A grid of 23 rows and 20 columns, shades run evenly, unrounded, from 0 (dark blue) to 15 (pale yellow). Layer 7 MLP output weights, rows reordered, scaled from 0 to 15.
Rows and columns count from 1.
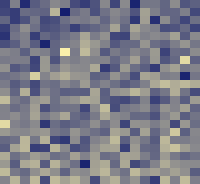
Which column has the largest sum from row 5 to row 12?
9
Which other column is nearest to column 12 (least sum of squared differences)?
3
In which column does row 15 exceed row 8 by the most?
4
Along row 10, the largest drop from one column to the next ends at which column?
19
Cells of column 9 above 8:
7
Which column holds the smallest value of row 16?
5
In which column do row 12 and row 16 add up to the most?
1
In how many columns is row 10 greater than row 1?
15
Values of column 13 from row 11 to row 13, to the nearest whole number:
4 9 3
